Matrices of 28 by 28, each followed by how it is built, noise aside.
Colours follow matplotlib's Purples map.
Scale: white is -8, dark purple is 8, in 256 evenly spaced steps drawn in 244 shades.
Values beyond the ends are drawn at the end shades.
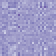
low rank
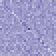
diagonal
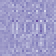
low rank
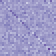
diagonal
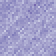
Hankel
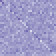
diagonal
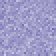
noise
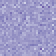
low rank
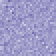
diagonal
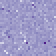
sparse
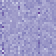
uneven columns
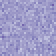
noise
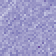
Hankel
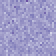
noise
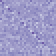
diagonal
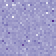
sparse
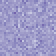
low rank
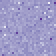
sparse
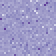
sparse
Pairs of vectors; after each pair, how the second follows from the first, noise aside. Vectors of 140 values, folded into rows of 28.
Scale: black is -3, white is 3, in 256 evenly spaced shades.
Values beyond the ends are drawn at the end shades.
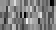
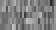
shrunk.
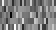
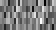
wrapped around, negated.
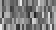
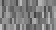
shrunk.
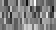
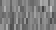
wrapped around, shrunk.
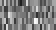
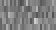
shrunk.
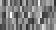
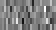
wrapped around, partly zeroed.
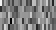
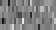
wrapped around, partly zeroed.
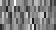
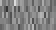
shrunk.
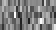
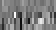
partly zeroed.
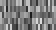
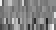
wrapped around, partly zeroed.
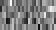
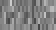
shrunk.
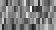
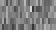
shrunk.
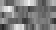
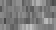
reversed, shrunk.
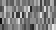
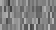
wrapped around, shrunk.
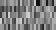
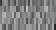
wrapped around, shrunk.
